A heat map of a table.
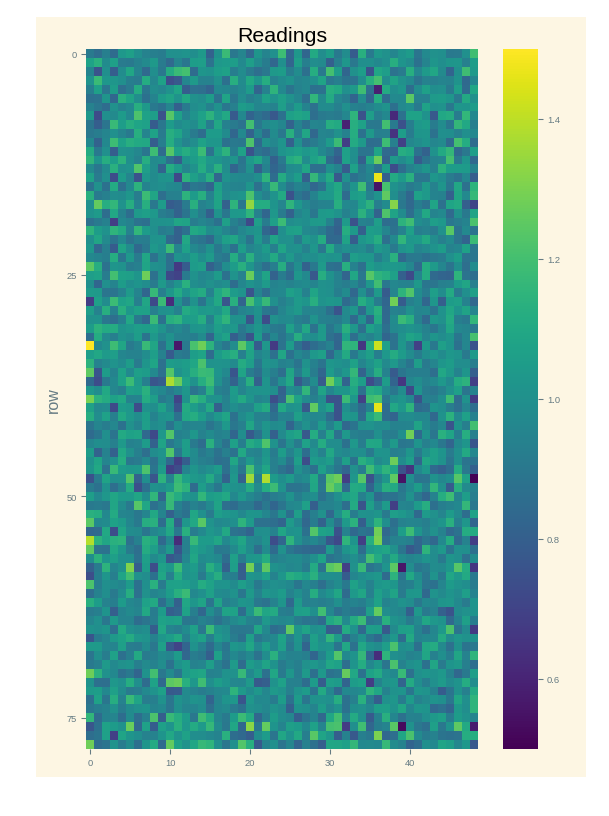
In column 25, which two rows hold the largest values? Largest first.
65, 39
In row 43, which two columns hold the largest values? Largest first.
40, 10
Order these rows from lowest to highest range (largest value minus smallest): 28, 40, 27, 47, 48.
27, 47, 28, 40, 48
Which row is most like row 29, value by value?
41
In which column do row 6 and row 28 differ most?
38
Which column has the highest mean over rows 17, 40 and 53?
36
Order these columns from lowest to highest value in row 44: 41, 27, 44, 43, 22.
44, 43, 41, 27, 22
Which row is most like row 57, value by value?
3
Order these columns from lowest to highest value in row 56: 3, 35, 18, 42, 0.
18, 35, 3, 42, 0
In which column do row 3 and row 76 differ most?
39
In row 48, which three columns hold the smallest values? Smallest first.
48, 39, 32
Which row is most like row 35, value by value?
60
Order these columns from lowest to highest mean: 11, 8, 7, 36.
11, 8, 7, 36
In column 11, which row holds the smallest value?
33
